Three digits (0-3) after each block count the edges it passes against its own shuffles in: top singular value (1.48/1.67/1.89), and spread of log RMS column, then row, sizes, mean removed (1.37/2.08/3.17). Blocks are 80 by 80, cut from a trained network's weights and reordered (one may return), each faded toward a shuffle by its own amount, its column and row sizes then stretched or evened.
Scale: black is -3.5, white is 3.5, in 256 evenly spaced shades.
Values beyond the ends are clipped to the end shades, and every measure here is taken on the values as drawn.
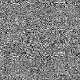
2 0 2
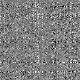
1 2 2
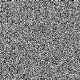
2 0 1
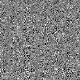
1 2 1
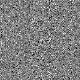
1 2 0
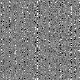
0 3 0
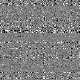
1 1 3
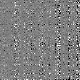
0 3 2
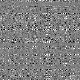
1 2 3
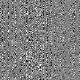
0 3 1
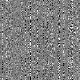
1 3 0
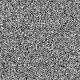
0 0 0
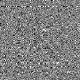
3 1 2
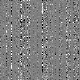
1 3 1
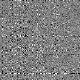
2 2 2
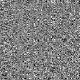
2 2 1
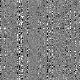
2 3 1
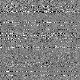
0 1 3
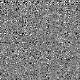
0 2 2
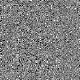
1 2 1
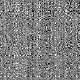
2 2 2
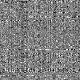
2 0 2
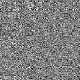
2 1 2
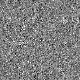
1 1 1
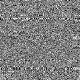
3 0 2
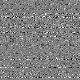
0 0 3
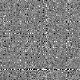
3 2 2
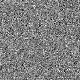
0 0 1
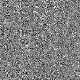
1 1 1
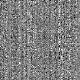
2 2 1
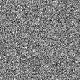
2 0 0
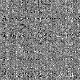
1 1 2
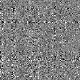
1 2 2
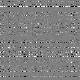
3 1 3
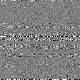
3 0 3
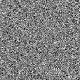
2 1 0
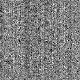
2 1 1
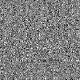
1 1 1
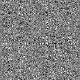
0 2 1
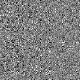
2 2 1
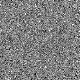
0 1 1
